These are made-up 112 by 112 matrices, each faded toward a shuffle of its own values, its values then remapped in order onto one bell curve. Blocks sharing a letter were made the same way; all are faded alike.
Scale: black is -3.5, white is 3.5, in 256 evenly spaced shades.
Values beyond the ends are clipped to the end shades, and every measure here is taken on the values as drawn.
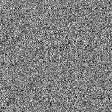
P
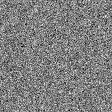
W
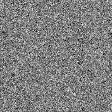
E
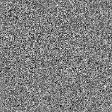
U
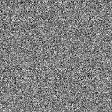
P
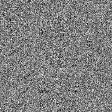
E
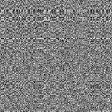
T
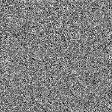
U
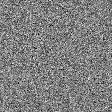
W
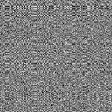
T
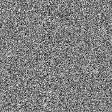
E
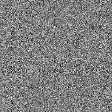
U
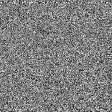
P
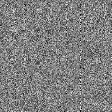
U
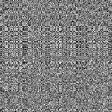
T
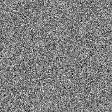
E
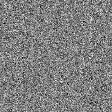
E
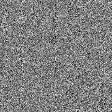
E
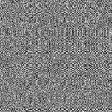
T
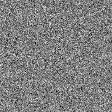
E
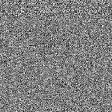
P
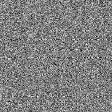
P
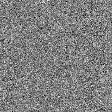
E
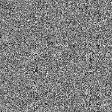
U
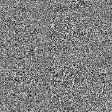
U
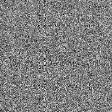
U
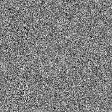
E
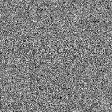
P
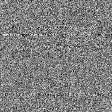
P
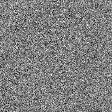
E
